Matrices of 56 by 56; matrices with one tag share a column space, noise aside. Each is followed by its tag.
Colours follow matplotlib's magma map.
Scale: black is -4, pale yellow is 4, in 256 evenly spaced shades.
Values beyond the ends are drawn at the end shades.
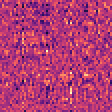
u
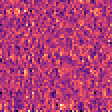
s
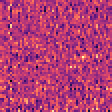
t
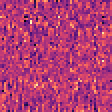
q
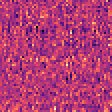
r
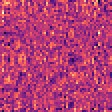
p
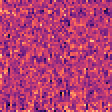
s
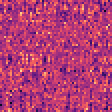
p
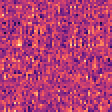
r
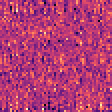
p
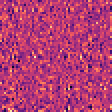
t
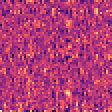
s
